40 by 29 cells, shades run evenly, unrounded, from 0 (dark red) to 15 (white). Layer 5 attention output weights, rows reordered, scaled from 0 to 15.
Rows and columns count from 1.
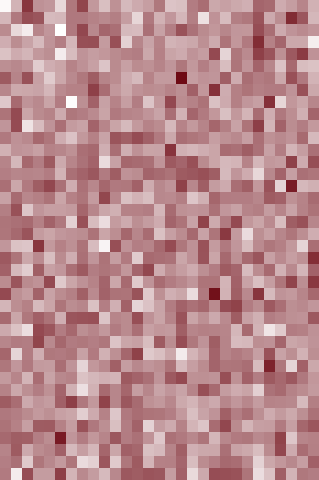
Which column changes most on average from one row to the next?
3
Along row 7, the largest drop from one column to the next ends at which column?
17
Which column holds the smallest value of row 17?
10
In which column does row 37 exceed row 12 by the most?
15
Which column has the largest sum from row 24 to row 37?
14
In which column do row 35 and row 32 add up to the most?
8
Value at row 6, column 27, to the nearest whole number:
6
